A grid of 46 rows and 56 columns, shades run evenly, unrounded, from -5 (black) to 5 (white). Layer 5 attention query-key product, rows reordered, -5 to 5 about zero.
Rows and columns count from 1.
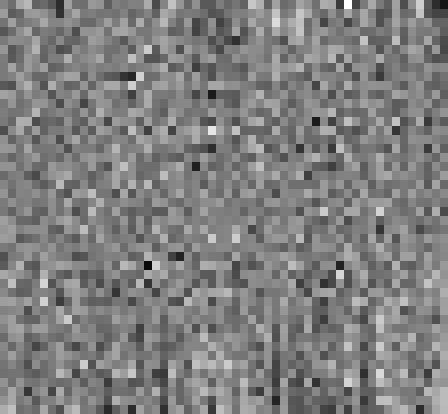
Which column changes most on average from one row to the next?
27
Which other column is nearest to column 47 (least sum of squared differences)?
13
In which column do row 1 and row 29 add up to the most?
44
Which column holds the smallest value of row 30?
19
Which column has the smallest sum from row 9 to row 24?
54
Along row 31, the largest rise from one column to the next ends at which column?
43
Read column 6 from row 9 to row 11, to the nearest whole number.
-1 -2 0
